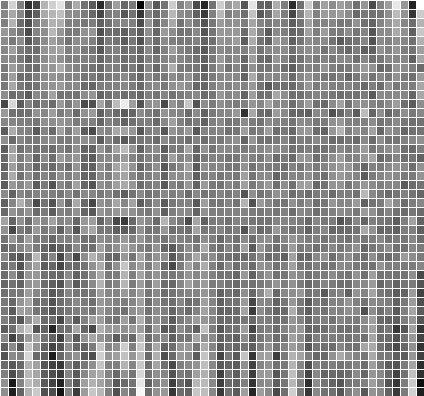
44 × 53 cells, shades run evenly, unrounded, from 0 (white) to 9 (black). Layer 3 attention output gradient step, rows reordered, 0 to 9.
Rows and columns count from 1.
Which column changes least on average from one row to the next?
27
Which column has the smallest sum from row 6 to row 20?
2
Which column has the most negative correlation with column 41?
34
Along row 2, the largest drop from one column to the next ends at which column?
53
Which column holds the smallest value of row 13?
46
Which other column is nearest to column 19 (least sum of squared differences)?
29
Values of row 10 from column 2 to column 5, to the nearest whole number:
3 5 5 5
